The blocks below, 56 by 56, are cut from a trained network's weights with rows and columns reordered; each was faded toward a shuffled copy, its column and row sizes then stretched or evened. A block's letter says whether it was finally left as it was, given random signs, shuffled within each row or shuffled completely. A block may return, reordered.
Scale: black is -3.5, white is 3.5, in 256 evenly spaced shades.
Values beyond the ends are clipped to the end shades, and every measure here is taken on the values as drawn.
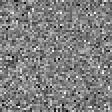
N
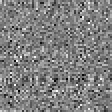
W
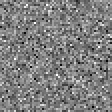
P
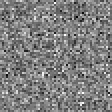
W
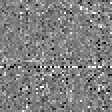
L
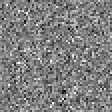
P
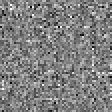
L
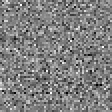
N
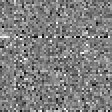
L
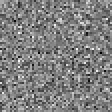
W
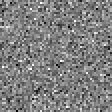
P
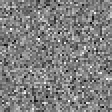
P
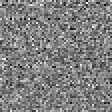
N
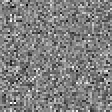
L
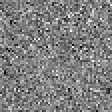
N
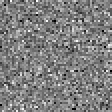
N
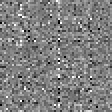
W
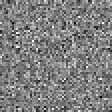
W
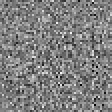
W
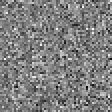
W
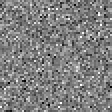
P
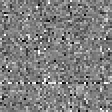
L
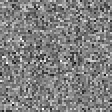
N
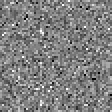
P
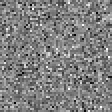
N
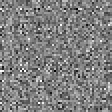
W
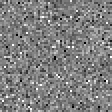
P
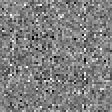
W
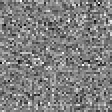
N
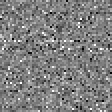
N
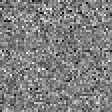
N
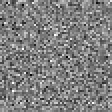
N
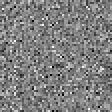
W
